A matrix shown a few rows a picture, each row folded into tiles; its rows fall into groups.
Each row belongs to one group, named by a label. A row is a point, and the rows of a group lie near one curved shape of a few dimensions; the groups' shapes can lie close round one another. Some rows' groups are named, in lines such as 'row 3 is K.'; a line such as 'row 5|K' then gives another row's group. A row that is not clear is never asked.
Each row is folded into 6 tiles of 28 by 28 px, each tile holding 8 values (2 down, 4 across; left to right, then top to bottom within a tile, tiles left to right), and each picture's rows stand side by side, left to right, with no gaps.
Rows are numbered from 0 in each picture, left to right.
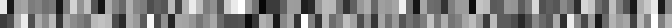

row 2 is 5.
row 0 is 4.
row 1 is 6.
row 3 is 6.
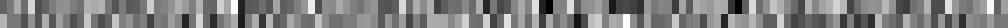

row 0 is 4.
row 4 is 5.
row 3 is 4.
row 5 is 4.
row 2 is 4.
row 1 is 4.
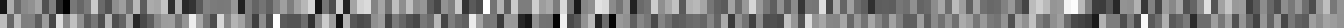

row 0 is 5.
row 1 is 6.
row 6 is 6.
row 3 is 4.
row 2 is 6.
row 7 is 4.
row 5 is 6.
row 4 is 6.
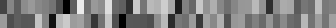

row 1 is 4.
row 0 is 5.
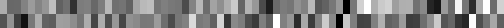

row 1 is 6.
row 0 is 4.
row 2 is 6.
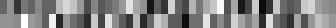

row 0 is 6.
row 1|4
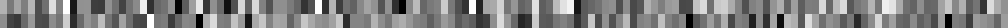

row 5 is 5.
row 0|4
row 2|5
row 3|4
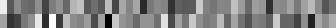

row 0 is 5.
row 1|6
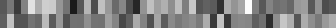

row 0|5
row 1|6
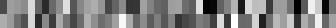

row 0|4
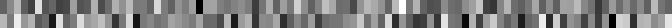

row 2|6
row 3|5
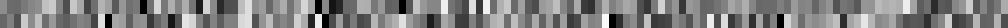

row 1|4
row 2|5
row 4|5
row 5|6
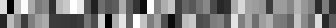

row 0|6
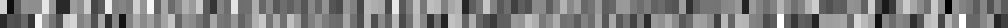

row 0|4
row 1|4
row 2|4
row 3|6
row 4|6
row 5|4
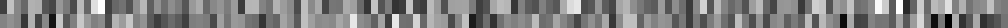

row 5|4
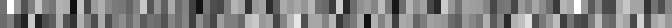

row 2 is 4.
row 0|4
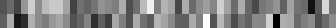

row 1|5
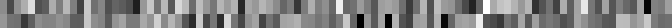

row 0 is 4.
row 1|4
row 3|6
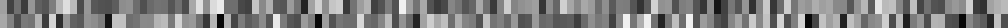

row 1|5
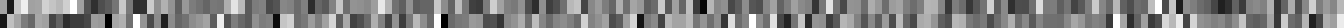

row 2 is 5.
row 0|6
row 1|5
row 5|4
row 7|5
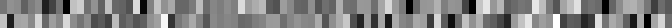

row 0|5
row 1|4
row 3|6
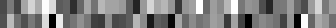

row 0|5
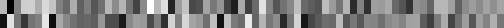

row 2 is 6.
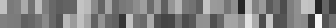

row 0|4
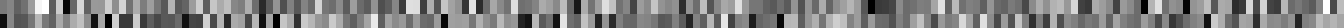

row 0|4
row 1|5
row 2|5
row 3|4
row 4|5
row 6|5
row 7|4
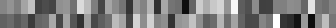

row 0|6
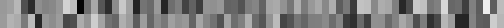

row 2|5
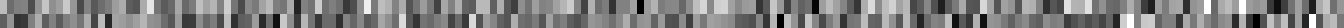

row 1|4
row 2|6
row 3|5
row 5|6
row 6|6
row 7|6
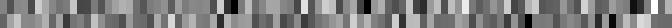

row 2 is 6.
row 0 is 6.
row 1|5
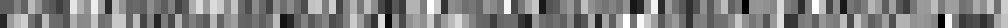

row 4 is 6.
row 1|6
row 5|5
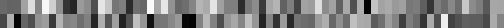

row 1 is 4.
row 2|6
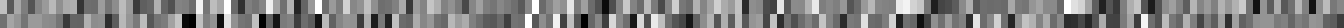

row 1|4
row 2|4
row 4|4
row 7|5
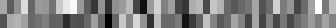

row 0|6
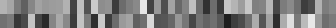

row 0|4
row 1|6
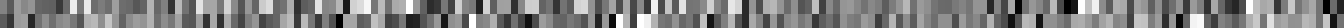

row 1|4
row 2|6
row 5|4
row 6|4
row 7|4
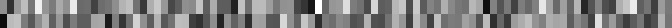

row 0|6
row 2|4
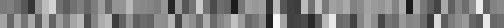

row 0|6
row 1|5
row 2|4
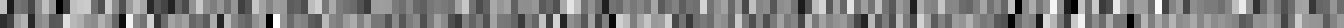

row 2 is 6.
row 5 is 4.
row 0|4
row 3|5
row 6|4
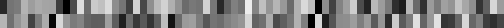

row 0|5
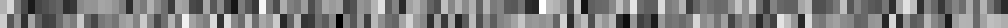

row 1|5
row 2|4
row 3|6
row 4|6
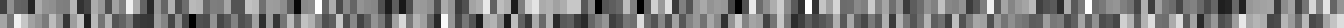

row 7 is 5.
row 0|6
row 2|5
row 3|6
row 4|5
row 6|6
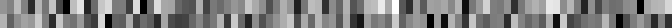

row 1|6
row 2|4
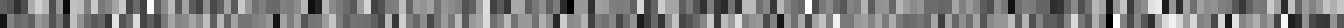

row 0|4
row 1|5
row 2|6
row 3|5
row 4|5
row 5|6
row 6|5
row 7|5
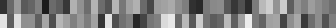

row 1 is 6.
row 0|5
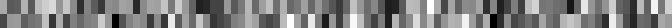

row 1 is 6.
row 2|4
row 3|5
